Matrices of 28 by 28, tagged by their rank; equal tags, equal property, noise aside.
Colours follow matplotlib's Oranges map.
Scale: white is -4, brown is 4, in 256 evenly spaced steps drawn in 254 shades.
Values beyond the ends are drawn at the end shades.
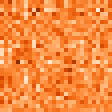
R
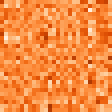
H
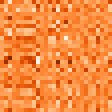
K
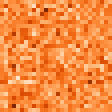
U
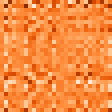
K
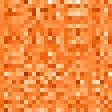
H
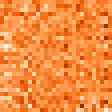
R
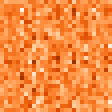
R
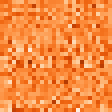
H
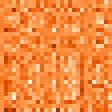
R
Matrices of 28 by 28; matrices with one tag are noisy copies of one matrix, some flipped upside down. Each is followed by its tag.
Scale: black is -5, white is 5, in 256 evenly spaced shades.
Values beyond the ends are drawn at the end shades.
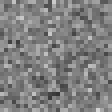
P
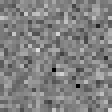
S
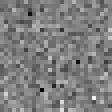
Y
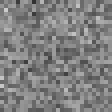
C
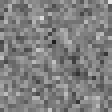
S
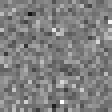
Y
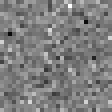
P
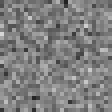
C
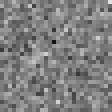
S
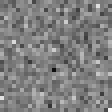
S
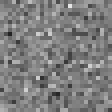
P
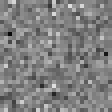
P
